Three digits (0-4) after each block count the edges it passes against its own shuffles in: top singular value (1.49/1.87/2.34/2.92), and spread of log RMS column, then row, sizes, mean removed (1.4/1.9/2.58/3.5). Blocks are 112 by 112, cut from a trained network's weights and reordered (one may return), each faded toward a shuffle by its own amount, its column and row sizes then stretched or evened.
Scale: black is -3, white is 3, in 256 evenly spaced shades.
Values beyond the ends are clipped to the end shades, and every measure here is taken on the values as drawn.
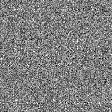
1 0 1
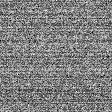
2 0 0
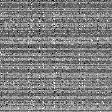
4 3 0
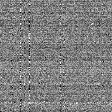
2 3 1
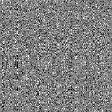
3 3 1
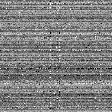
4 1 3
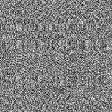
3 0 0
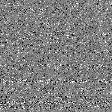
0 0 3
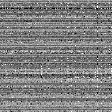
4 2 3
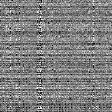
4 4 1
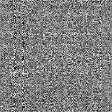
0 4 2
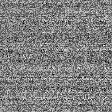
1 2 2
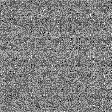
0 2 0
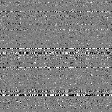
4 1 4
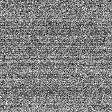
2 2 0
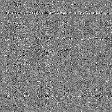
1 2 3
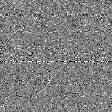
2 0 3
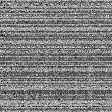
4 0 2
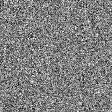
0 1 0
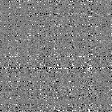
0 3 4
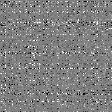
1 3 4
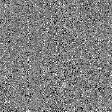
0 3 1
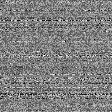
1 0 4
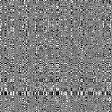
4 4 3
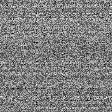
1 2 2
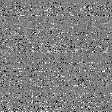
0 1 4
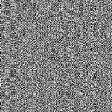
3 2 0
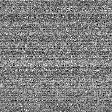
2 1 2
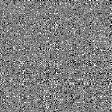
2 3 3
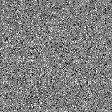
2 1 0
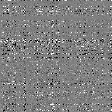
0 3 4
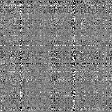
1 4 4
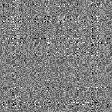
2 3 3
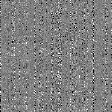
1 4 1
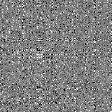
2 3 2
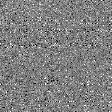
0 2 2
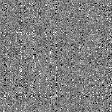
0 3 2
